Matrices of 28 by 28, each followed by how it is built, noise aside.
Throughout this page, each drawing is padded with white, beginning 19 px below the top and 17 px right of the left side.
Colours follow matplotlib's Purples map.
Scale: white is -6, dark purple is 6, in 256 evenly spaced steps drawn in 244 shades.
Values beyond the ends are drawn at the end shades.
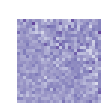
upper triangular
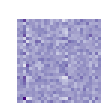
low rank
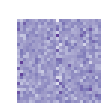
uneven columns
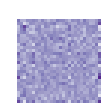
low rank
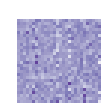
uneven columns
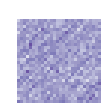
Hankel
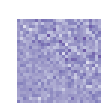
upper triangular
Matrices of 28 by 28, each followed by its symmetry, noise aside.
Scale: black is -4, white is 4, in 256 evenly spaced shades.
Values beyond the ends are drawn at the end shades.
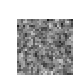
no symmetry.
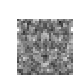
mirrored left to right.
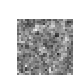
symmetric across the other diagonal.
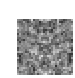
mirrored left to right.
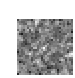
symmetric across the other diagonal.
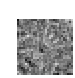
symmetric across the other diagonal.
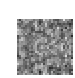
mirrored top to bottom.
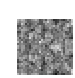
mirrored top to bottom.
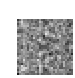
mirrored top to bottom.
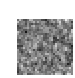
no symmetry.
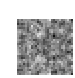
mirrored top to bottom.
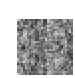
mirrored top to bottom.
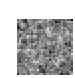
symmetric.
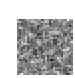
same after a half turn.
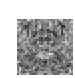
mirrored left to right.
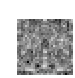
mirrored left to right.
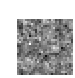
antisymmetric.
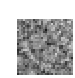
symmetric across the other diagonal.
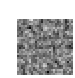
same after a half turn.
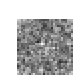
symmetric.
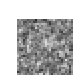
no symmetry.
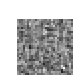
antisymmetric.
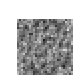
same after a half turn.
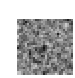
symmetric across the other diagonal.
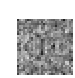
mirrored top to bottom.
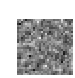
no symmetry.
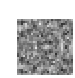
mirrored top to bottom.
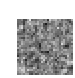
symmetric across the other diagonal.
